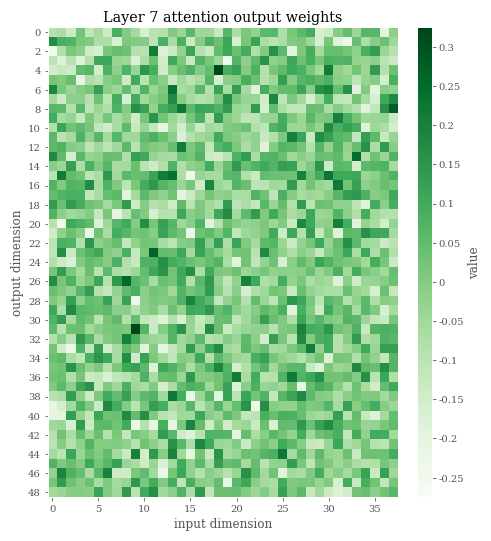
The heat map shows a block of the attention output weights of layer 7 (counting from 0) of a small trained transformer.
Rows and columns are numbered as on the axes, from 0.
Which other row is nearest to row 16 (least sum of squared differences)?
25
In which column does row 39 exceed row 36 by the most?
6
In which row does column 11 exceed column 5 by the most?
2
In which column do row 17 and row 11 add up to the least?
14
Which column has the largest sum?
27
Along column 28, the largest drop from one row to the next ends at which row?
34
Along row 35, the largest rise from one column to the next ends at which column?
12
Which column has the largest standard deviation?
9
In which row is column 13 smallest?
41
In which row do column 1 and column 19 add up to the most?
15
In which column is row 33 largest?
28
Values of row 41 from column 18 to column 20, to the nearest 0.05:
0 -0.15 -0.05
